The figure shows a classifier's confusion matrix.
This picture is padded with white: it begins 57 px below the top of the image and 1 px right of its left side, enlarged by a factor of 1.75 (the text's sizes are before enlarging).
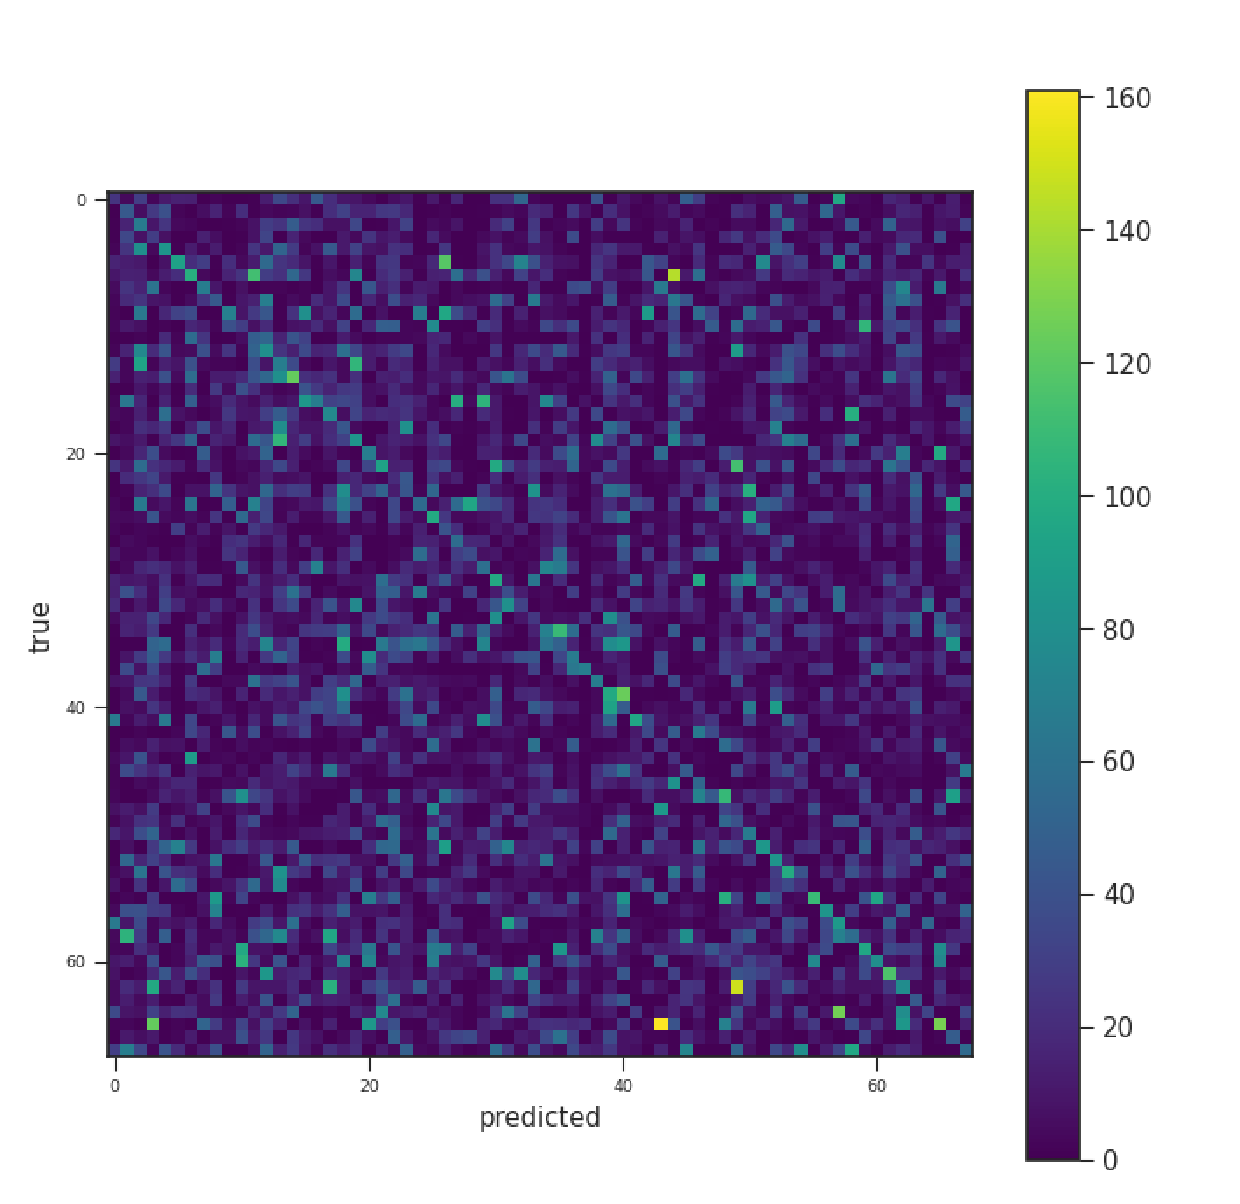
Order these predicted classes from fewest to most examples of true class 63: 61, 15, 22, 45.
61, 45, 15, 22
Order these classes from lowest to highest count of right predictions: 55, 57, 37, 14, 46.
46, 37, 57, 55, 14
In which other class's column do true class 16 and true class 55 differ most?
48
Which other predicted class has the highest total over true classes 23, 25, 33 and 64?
50
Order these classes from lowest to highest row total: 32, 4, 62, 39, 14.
4, 39, 32, 62, 14
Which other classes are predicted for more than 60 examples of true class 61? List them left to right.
12, 30, 32
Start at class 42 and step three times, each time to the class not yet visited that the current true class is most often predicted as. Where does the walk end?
6
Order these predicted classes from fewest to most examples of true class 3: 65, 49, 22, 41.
41, 22, 49, 65
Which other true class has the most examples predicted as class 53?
19
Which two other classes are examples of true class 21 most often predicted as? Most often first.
49, 30
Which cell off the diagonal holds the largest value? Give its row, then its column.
65, 43
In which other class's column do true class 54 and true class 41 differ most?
29
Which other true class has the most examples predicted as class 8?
55
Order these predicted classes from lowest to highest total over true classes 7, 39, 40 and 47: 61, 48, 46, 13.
13, 61, 46, 48
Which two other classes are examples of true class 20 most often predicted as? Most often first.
65, 62
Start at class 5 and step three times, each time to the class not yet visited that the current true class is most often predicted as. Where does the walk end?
31
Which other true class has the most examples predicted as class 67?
45
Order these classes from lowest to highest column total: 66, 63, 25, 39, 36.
66, 36, 63, 25, 39
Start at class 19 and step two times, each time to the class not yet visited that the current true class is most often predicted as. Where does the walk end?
2
